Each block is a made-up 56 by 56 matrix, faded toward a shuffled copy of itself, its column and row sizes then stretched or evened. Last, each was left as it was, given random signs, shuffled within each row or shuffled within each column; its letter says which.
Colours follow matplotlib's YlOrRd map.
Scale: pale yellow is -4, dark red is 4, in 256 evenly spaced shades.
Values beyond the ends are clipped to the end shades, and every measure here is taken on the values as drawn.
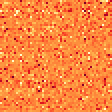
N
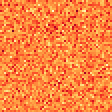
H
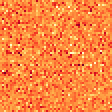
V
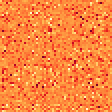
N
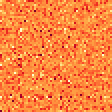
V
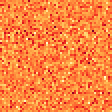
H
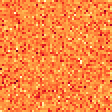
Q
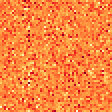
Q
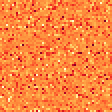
H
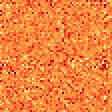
V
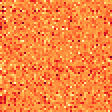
V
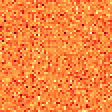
Q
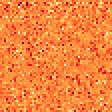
H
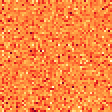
N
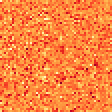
N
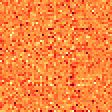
N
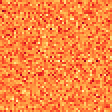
H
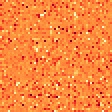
V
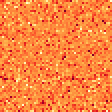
H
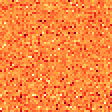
H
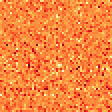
V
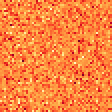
V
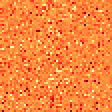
Q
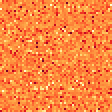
H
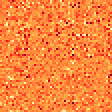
V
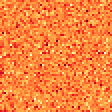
H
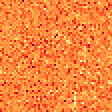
Q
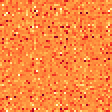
V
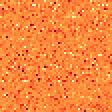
H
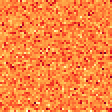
H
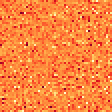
N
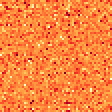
V
